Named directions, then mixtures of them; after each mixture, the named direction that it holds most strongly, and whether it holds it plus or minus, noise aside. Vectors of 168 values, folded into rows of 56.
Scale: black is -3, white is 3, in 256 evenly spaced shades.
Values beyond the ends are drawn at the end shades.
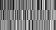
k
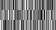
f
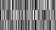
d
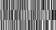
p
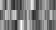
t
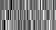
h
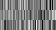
p, minus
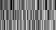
k, plus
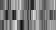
t, minus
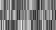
t, plus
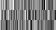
k, minus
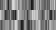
t, minus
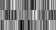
t, minus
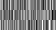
p, plus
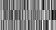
p, plus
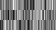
f, minus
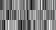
h, plus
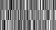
h, plus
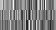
k, minus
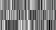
h, minus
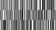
k, minus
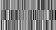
p, plus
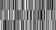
f, plus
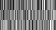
k, plus
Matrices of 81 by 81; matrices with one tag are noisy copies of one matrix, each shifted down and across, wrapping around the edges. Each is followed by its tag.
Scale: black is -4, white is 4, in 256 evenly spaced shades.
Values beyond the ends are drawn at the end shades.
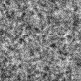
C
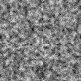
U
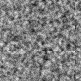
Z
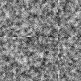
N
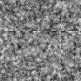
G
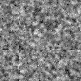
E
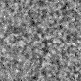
Z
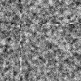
N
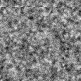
C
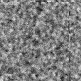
Z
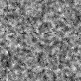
U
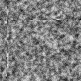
N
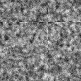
G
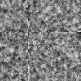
N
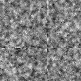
N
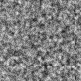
Z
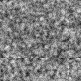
G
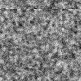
G
